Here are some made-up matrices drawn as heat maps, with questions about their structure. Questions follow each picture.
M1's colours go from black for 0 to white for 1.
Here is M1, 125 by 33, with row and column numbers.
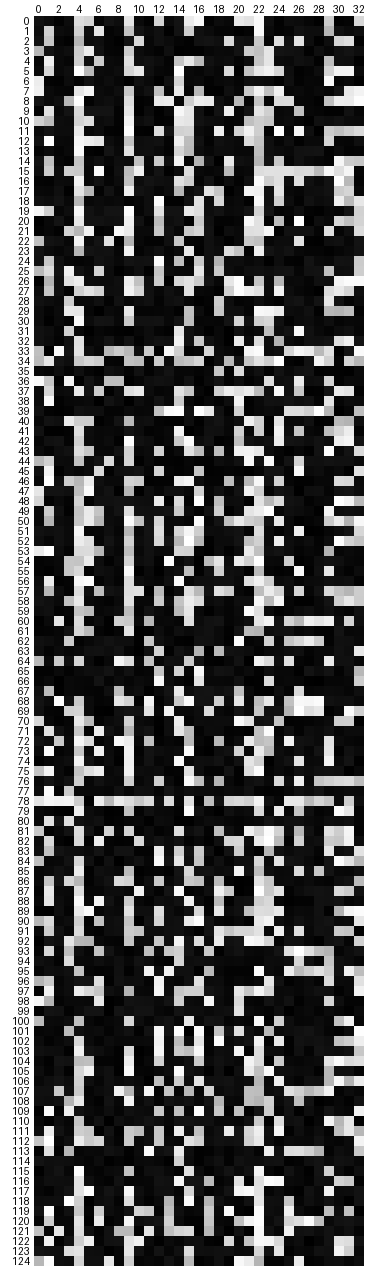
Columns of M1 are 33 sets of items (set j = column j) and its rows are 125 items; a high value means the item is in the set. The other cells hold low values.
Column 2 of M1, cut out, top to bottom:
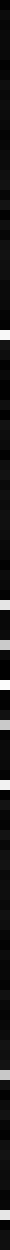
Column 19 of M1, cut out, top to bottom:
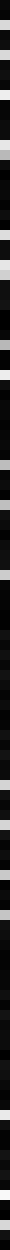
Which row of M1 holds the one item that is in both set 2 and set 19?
78
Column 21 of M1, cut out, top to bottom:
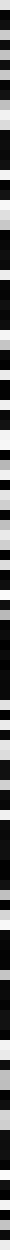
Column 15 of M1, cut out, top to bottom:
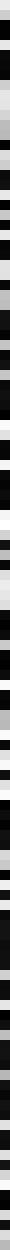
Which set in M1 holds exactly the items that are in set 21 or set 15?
9
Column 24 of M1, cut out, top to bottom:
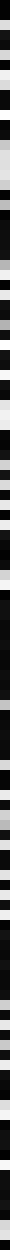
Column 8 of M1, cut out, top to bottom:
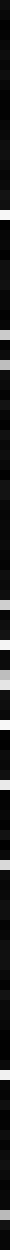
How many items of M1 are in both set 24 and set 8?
0
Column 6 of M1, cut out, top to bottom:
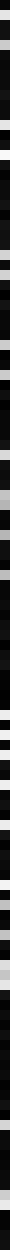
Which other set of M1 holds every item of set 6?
1
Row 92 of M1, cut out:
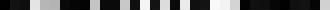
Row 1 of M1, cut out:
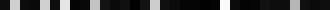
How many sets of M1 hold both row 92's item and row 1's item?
3
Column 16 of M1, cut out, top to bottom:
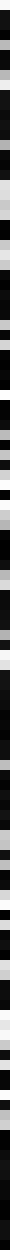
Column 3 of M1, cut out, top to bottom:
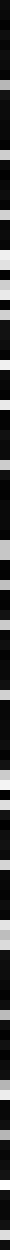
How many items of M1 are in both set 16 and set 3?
9
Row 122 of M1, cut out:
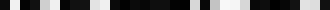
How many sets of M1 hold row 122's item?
12
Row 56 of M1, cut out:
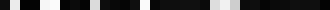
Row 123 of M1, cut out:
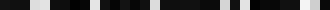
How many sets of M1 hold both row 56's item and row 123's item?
3
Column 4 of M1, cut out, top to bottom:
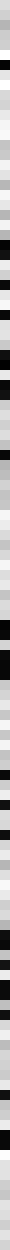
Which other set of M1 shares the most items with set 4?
22
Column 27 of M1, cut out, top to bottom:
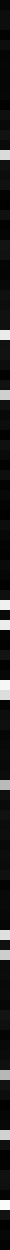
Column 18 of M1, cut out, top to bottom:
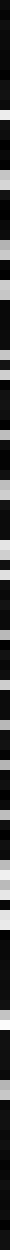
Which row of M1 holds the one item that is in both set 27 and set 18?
68
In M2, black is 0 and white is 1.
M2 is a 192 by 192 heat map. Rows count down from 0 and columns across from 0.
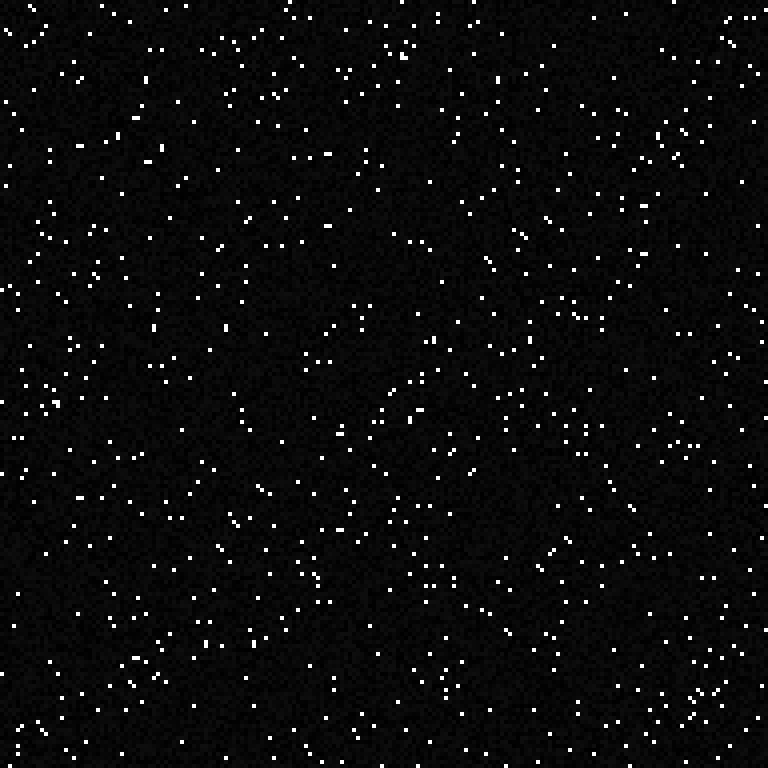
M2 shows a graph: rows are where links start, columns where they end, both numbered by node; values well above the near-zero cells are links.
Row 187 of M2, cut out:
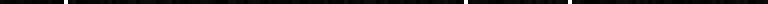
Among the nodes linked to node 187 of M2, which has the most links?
node 16
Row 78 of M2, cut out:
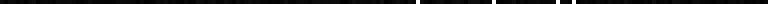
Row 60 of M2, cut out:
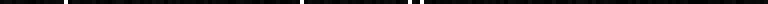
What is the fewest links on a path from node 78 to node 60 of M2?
3
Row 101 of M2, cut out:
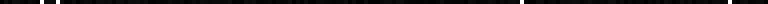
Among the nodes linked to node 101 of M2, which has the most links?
node 182
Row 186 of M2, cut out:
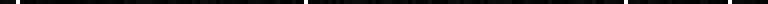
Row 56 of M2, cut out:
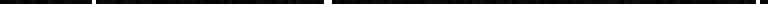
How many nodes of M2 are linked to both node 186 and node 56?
0
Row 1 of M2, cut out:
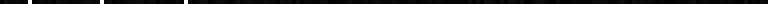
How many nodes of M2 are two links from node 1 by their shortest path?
4
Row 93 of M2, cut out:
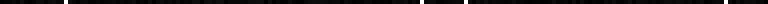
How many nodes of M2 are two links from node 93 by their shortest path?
9
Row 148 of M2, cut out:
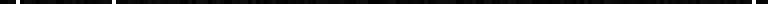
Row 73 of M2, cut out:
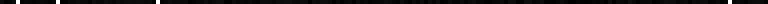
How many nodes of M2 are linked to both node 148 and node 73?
1
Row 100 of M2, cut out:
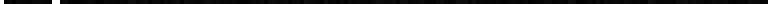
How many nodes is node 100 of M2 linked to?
3
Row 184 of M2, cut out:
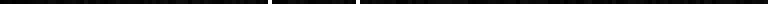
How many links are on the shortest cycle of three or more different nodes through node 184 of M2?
6
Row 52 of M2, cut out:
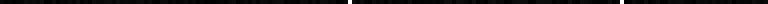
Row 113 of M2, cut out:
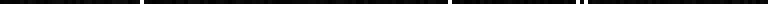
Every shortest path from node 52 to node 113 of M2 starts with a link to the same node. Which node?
node 87
